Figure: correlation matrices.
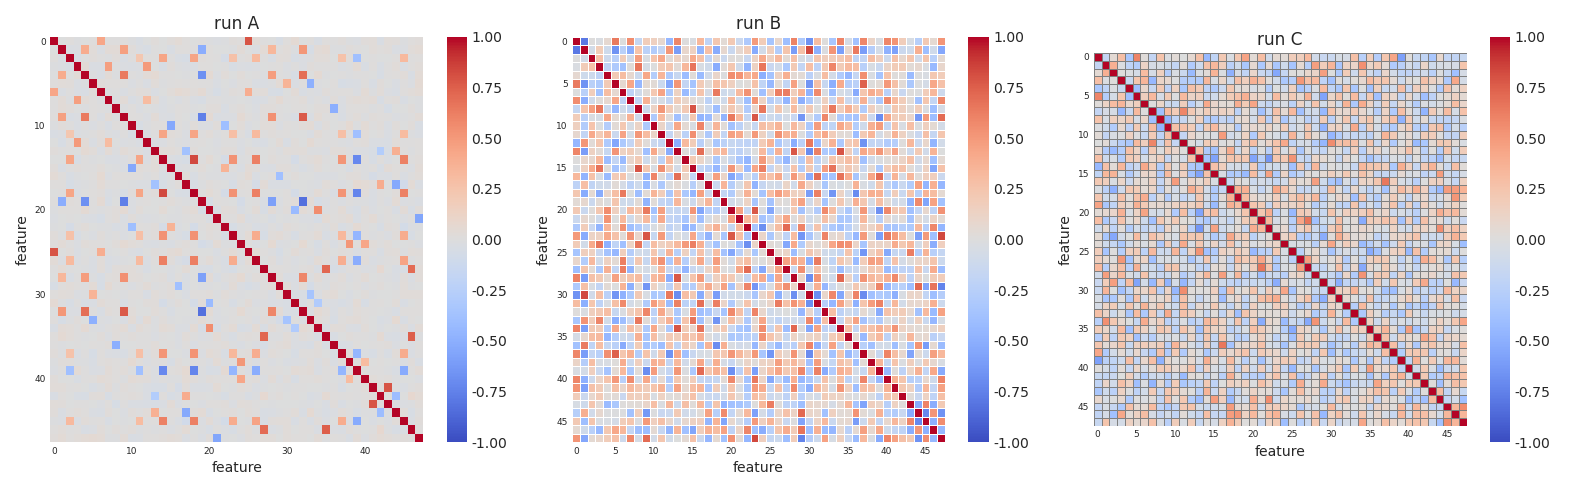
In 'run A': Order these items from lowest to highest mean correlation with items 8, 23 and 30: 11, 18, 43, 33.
33, 43, 11, 18
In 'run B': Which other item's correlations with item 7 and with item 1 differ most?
0
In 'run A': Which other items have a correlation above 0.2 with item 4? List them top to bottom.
1, 9, 28, 32
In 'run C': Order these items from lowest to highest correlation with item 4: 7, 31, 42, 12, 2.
31, 7, 2, 42, 12
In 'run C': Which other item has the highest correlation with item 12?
17
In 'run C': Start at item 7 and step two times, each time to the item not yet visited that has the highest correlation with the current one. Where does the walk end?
30
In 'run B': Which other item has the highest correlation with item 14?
24
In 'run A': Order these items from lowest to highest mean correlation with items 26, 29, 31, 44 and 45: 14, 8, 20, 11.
20, 8, 11, 14
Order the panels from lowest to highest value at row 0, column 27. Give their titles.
run B, run A, run C
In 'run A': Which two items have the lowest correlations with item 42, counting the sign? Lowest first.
44, 13
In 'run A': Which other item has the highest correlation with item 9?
32
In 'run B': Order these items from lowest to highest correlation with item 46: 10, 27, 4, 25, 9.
9, 25, 10, 4, 27
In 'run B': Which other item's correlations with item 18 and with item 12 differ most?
30
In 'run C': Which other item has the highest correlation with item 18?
46
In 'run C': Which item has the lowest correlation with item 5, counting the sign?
29
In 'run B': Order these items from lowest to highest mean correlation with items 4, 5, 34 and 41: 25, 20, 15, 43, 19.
25, 43, 15, 19, 20
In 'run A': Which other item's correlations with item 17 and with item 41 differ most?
43
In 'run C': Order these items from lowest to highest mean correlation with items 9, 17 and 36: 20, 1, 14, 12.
1, 20, 14, 12
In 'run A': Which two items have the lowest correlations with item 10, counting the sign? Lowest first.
15, 22
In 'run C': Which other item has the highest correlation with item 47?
45
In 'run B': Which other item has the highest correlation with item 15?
8
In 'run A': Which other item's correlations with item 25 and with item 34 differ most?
0
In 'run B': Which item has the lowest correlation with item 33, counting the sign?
18
